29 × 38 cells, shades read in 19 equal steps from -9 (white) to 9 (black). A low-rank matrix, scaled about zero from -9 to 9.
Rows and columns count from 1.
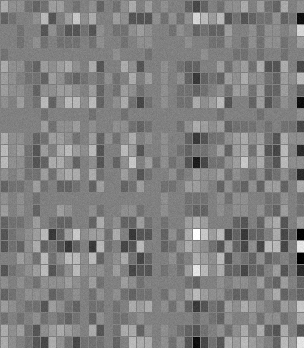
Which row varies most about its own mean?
20
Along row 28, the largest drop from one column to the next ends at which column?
36
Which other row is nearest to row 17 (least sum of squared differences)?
18
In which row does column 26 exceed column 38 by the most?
29
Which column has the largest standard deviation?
38
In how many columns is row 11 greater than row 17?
15
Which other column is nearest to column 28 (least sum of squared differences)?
6
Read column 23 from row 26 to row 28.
-1 0 1
